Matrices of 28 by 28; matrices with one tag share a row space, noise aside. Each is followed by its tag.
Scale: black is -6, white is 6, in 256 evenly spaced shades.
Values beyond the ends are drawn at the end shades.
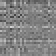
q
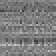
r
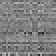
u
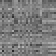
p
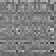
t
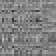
p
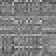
p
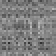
u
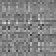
u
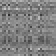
u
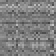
t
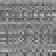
r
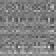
t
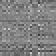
u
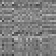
p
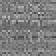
u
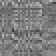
p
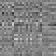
p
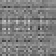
u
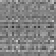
t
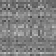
u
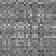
u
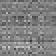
u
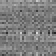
r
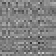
u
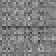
u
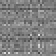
u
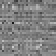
p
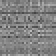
u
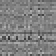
u
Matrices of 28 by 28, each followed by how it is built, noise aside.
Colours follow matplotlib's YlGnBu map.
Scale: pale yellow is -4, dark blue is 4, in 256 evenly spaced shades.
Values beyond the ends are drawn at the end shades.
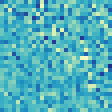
upper triangular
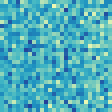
blocks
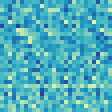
repeating columns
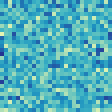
repeating columns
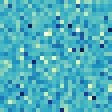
sparse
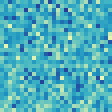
repeating columns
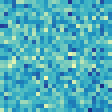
blocks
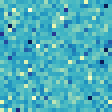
sparse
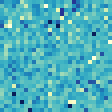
sparse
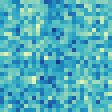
blocks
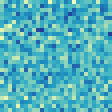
repeating columns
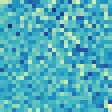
upper triangular
